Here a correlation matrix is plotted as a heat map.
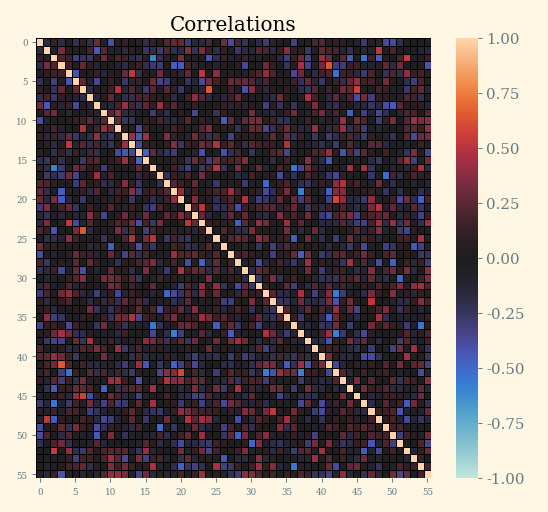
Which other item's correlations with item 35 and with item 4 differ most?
42
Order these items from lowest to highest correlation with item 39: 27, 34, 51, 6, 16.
27, 34, 16, 6, 51
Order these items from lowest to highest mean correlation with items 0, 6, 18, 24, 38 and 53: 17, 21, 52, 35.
52, 21, 17, 35
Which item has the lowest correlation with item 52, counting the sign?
46
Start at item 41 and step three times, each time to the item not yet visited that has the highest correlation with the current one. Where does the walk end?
32
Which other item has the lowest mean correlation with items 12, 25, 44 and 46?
9
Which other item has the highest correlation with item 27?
19
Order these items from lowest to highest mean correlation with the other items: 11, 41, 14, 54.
14, 41, 54, 11
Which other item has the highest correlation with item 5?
45
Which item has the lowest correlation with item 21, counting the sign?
28
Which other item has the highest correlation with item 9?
11
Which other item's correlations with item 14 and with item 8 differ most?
12
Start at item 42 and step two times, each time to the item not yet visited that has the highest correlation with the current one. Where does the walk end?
29
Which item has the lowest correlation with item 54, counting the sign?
36
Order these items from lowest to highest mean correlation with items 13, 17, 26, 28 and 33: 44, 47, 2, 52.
2, 52, 47, 44
